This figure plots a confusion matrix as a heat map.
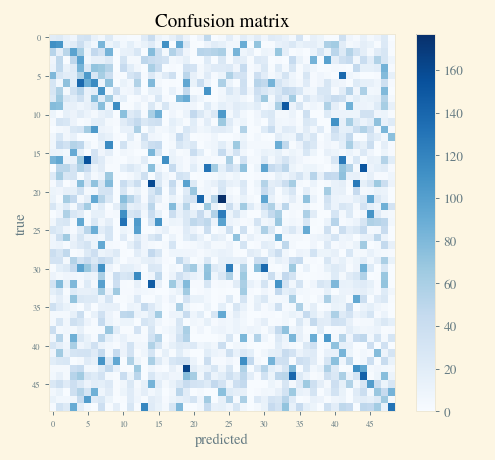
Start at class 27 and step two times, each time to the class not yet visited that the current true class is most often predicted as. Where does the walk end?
22
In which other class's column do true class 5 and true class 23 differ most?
41
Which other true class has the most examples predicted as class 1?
16
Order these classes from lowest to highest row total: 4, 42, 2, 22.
4, 22, 42, 2
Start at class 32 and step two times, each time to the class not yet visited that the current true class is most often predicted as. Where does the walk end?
8
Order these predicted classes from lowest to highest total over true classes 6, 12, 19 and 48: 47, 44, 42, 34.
42, 34, 44, 47
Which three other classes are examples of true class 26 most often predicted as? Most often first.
32, 2, 46
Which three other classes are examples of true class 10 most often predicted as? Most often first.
24, 15, 14
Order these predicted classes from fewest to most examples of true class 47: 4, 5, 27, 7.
7, 4, 27, 5
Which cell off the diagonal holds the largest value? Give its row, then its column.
21, 24
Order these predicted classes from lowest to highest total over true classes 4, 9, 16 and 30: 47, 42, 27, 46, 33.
46, 42, 27, 33, 47
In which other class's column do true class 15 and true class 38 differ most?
3
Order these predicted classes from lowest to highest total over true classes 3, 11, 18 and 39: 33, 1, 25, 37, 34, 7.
33, 25, 7, 34, 1, 37
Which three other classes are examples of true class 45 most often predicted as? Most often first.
14, 36, 42
